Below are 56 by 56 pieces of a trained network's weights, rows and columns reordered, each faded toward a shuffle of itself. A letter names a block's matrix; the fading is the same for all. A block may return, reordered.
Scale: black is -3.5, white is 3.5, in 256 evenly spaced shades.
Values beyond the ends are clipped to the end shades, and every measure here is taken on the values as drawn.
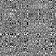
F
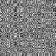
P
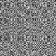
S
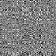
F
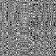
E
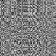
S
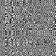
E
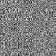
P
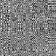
E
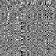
E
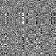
E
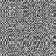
S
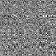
F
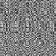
P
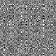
F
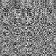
P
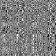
E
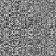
P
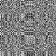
S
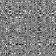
F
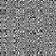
E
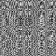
S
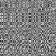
S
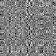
E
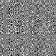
E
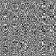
F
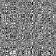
F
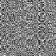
P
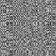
S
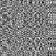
P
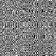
E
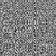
P
